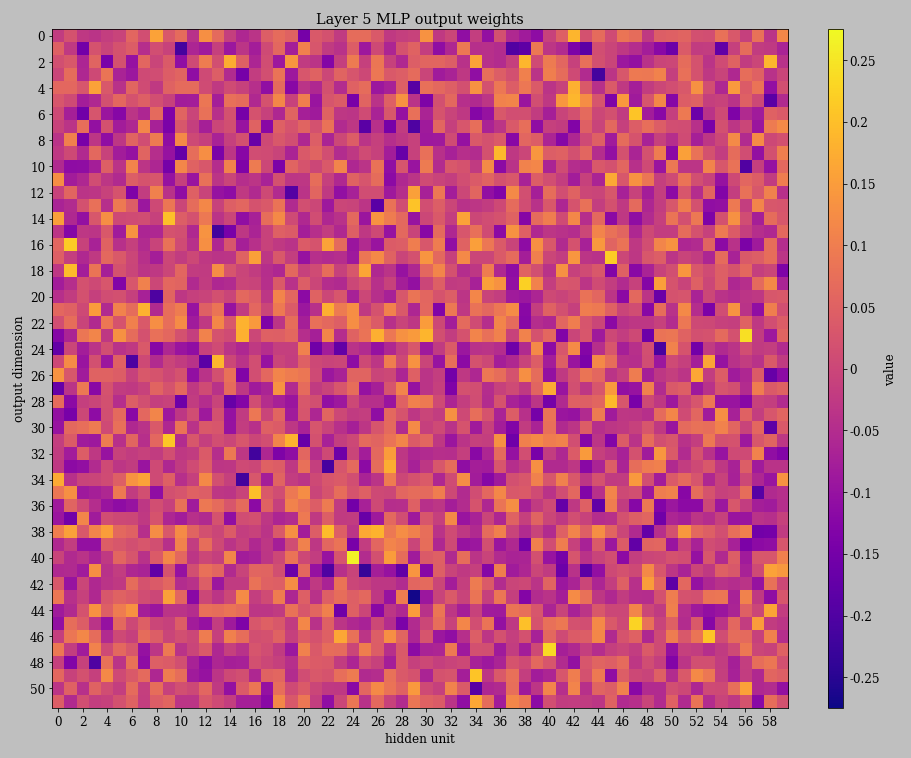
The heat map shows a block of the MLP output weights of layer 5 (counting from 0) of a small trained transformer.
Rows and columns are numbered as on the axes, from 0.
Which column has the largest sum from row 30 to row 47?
27
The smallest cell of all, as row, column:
43, 29
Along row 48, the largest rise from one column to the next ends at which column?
4
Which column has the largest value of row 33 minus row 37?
49
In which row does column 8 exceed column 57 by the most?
38
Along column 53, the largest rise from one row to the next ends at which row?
46
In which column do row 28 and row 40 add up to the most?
24
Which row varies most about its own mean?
41
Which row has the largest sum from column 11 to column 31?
23
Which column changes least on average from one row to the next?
21
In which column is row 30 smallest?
58
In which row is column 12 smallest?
25
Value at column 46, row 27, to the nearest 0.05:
-0.1
